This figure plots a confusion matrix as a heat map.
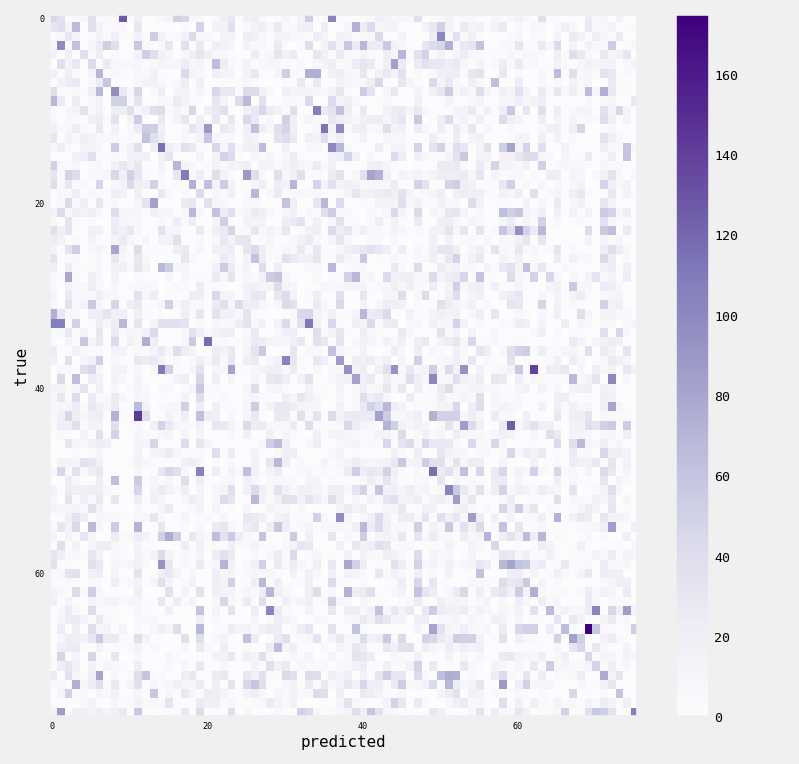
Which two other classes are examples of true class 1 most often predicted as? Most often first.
39, 3
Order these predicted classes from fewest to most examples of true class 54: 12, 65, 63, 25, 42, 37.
12, 63, 25, 42, 65, 37
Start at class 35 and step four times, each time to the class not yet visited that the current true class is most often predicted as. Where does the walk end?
37
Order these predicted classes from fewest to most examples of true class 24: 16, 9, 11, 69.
11, 69, 9, 16
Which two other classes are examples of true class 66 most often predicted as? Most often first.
69, 49
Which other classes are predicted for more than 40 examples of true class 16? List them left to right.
0, 57, 63
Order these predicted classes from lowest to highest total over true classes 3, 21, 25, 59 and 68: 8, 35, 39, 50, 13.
13, 35, 50, 39, 8
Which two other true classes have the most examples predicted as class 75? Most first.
66, 9
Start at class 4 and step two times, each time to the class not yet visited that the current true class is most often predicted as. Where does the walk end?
8
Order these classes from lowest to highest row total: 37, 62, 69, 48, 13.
69, 13, 48, 37, 62
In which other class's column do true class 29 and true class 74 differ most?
67
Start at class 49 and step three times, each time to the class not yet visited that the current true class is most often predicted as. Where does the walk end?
40
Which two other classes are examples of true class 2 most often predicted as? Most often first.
50, 13
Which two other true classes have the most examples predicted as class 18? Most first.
21, 35
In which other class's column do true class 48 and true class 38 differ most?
62
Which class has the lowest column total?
24
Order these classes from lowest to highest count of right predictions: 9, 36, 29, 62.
29, 9, 36, 62
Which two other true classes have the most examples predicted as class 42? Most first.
43, 17
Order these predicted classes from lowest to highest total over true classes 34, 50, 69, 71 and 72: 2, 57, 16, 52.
16, 57, 2, 52
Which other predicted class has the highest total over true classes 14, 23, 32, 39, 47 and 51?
72
